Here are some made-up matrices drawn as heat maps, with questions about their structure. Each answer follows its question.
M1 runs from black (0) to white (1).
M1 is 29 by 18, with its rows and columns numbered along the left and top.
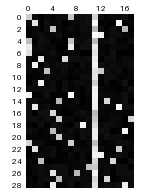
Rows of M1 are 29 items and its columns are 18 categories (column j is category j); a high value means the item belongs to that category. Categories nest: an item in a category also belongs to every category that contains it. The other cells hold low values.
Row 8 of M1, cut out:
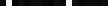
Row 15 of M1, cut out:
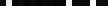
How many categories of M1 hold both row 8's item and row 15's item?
2
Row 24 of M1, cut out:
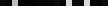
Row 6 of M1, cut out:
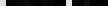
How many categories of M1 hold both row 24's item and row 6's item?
1
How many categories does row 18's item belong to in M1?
2
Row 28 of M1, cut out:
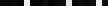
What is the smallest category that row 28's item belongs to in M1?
16
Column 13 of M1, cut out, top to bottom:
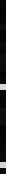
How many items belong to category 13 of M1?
2
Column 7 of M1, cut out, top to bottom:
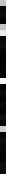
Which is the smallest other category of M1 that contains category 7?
0
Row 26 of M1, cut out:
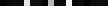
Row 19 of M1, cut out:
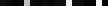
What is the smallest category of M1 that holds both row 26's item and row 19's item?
4
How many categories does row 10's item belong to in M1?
1
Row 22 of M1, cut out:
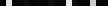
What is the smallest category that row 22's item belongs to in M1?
15
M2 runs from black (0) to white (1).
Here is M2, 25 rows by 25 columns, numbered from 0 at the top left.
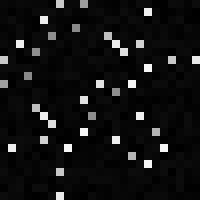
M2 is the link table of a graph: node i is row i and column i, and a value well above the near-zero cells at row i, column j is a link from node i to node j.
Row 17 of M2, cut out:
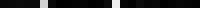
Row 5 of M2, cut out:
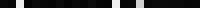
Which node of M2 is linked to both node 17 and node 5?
node 14
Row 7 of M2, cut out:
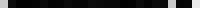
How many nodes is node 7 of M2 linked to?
3
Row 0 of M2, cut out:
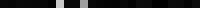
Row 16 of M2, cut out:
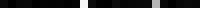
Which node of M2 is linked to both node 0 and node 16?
node 10
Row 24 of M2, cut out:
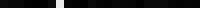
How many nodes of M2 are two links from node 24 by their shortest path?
2
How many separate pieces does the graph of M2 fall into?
7
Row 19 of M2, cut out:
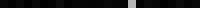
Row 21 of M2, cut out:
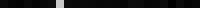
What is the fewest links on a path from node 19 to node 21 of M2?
5
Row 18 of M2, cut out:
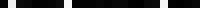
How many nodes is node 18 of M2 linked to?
3
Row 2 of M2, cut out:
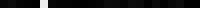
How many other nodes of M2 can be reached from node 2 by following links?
4
